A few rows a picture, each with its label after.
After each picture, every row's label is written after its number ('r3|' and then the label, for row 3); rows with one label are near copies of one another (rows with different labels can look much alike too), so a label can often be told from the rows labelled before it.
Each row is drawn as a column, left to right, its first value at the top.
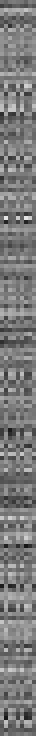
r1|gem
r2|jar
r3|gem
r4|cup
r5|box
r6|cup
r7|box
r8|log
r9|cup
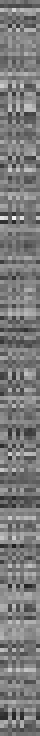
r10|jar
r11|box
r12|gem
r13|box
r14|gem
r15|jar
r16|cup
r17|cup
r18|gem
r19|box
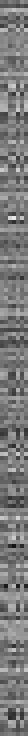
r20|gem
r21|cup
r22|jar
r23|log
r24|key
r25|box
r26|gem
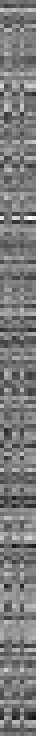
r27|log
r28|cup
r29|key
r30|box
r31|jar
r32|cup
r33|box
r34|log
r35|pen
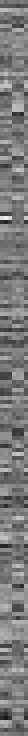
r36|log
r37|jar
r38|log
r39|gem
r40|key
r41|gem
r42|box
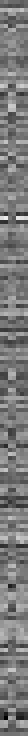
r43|log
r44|pen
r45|cup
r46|cup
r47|pen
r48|jar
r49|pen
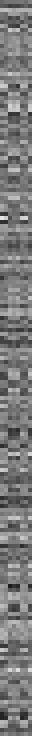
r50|jar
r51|log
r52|cup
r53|key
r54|cup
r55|pen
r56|jar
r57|cup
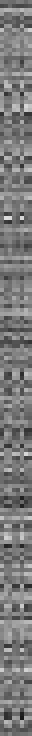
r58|gem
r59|box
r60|log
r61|cup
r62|cup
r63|box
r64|cup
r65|gem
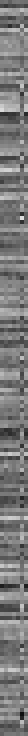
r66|cup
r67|key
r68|gem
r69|gem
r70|gem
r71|box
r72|cup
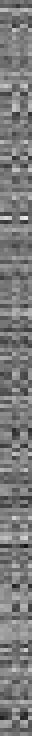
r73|jar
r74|log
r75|log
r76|gem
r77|key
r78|box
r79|log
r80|key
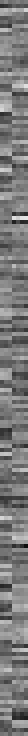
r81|key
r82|key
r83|key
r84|log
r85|jar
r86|jar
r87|log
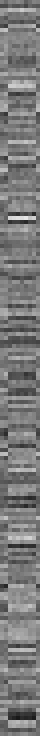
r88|key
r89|gem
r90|log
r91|jar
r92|jar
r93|log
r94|jar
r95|box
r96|pen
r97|gem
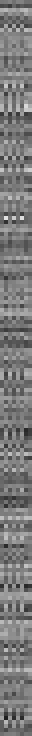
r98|key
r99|box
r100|gem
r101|jar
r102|gem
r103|pen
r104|cup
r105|gem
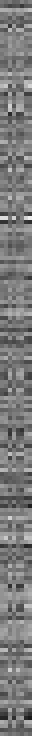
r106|jar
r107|jar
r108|gem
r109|pen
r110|cup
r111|key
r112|box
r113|box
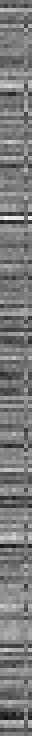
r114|box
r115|jar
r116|log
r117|box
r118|log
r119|pen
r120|key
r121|jar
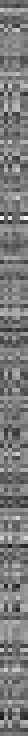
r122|pen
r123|cup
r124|log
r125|cup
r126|gem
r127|box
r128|pen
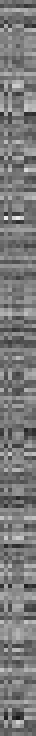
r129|gem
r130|pen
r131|gem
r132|log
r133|jar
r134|box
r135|key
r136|key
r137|gem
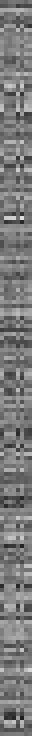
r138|cup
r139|box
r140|log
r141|pen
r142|key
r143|jar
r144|gem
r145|gem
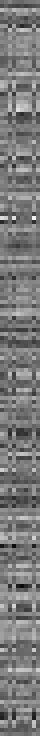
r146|box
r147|pen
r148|gem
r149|box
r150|cup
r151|gem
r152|cup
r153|gem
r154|jar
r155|gem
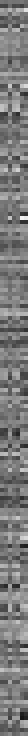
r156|cup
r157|key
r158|log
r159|cup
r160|gem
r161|pen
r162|log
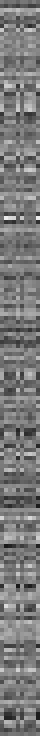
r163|gem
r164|box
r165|log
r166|box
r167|cup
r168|box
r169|key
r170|gem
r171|gem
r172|box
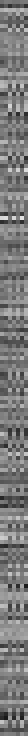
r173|box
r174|pen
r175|key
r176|box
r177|key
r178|jar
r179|key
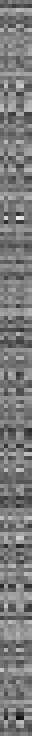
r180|cup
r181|jar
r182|gem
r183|key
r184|pen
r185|jar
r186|key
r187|key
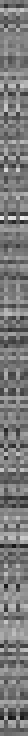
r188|log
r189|key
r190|pen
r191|log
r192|key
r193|jar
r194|box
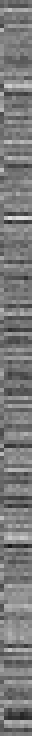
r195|key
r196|log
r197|log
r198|pen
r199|jar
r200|pen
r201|box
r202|log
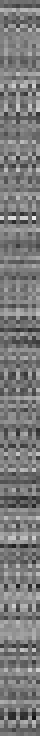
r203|log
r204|key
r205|pen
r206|box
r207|gem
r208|pen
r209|box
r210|cup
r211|jar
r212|cup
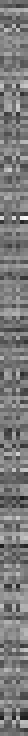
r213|box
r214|gem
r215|key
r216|pen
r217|cup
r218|jar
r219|jar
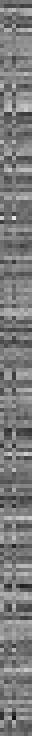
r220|pen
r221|gem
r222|key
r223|pen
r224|gem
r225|key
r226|cup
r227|key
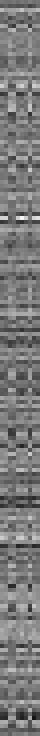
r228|box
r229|pen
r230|cup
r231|gem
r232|box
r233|log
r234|box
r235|key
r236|box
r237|log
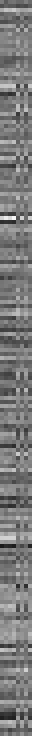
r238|box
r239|log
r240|box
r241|log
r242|cup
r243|pen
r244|cup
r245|log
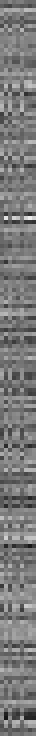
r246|gem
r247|pen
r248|key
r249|log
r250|box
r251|key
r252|box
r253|jar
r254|jar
